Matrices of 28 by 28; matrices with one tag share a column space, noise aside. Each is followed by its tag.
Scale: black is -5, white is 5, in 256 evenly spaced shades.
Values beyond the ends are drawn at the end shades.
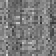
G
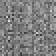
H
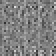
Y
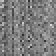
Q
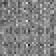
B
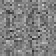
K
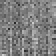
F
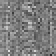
Y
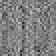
Y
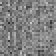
Y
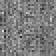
K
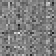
H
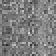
B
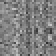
B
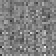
H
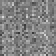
H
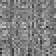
F
